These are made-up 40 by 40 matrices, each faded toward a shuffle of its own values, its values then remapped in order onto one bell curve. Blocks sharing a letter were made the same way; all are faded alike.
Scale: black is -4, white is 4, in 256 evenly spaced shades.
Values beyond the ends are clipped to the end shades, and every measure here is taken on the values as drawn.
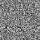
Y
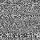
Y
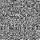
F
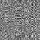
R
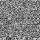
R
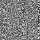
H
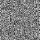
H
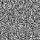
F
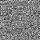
F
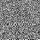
F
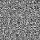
F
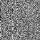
H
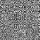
R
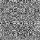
R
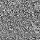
Y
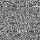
Y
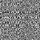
R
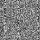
H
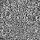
F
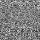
Y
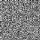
F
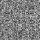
F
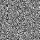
H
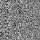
H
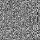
H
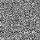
F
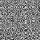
R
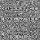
R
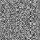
H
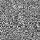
Y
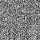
F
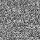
F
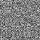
F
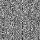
H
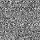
Y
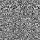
F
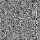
H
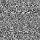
Y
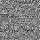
F
